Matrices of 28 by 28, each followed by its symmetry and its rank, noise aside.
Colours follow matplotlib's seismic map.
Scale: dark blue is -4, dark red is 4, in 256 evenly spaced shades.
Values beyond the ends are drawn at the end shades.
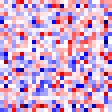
antisymmetric, rank six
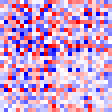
no symmetry, rank four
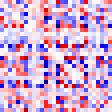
antisymmetric, rank four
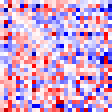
antisymmetric, rank six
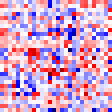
no symmetry, rank eight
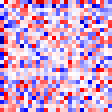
antisymmetric, rank eight
